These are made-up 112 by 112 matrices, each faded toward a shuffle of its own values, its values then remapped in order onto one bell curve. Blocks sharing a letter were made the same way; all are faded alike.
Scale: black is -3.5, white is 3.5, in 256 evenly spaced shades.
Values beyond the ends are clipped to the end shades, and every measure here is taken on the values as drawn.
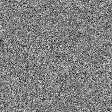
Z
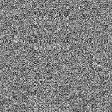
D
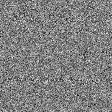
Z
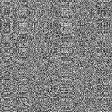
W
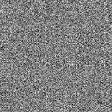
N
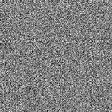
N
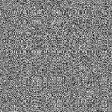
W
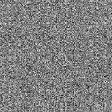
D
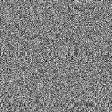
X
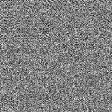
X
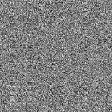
N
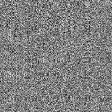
D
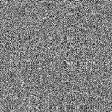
N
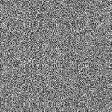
X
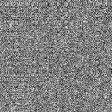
X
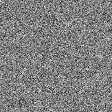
Z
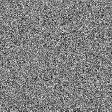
Z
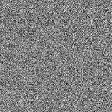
X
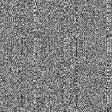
D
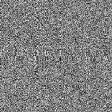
D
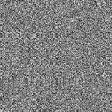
X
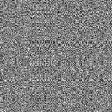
W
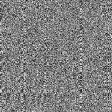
D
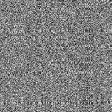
X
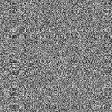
W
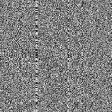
D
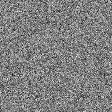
Z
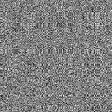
W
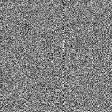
D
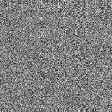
D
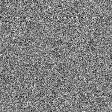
Z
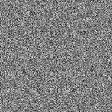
N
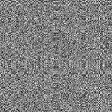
W
